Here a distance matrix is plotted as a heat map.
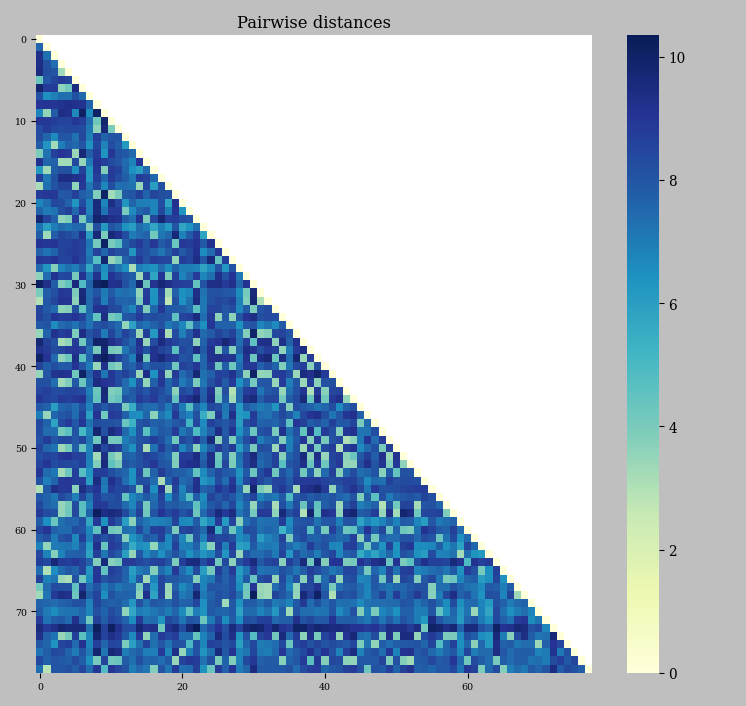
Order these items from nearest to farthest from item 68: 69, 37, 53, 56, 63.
56, 69, 63, 53, 37
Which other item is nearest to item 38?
43
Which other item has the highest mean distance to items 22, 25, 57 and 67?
72
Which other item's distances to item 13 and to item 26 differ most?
2
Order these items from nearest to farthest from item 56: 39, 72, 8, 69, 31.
31, 69, 39, 8, 72
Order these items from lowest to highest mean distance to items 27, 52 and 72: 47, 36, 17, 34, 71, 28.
34, 17, 71, 28, 47, 36
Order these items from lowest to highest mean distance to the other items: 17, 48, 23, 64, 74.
23, 48, 74, 64, 17
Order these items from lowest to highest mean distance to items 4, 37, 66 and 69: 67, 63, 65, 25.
63, 65, 67, 25
